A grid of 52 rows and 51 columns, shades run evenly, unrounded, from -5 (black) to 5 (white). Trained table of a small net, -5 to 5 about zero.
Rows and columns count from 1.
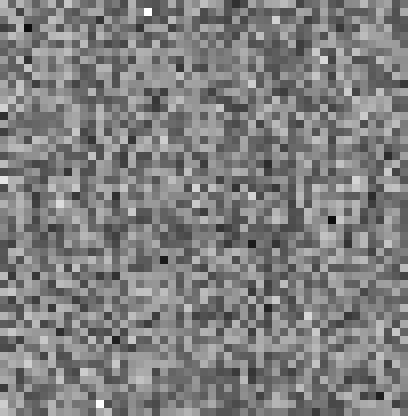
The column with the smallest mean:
34
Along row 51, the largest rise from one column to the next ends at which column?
13
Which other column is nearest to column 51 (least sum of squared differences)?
5
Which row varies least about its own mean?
49
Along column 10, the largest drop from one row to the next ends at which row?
25
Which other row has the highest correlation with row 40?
47
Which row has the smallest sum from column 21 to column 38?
29
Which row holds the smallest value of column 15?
43
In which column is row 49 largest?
38
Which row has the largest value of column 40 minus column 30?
24
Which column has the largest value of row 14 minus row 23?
28
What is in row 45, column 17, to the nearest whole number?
1
